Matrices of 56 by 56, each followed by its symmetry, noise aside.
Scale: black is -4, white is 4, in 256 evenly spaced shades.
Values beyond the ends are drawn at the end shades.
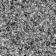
symmetric across the other diagonal.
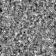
same after a half turn.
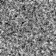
symmetric.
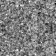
mirrored top to bottom.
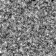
no symmetry.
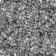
same after a half turn.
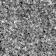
antisymmetric.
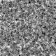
no symmetry.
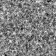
no symmetry.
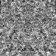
mirrored left to right.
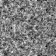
mirrored top to bottom.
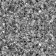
mirrored top to bottom.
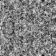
mirrored top to bottom.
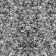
mirrored left to right.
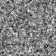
symmetric.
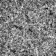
symmetric.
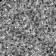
symmetric.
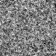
no symmetry.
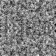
mirrored top to bottom.
